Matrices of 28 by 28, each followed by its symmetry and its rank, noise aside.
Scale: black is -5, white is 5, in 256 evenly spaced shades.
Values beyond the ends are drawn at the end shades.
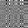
no symmetry, rank one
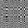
no symmetry, rank one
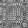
symmetric, rank two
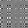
no symmetry, rank one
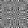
antisymmetric, rank two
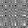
symmetric, rank two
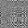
antisymmetric, rank two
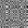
no symmetry, rank two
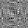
antisymmetric, rank two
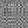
antisymmetric, rank two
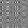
no symmetry, rank one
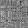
no symmetry, rank three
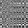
no symmetry, rank one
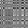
no symmetry, rank one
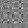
antisymmetric, rank two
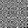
symmetric, rank two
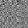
no symmetry, rank three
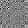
symmetric, rank three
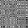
no symmetry, rank two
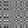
no symmetry, rank one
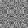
no symmetry, rank three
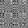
no symmetry, rank two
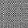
symmetric, rank one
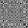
symmetric, rank two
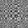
symmetric, rank two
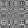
antisymmetric, rank two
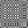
symmetric, rank one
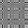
symmetric, rank one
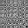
symmetric, rank three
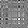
symmetric, rank one
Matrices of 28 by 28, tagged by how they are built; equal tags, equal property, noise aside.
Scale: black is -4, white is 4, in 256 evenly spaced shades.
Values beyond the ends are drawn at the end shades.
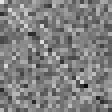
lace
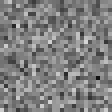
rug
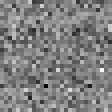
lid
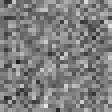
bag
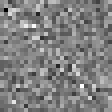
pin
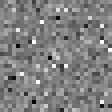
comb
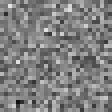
rug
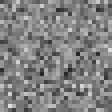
lid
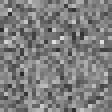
lid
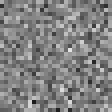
rug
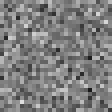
lace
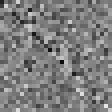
lace
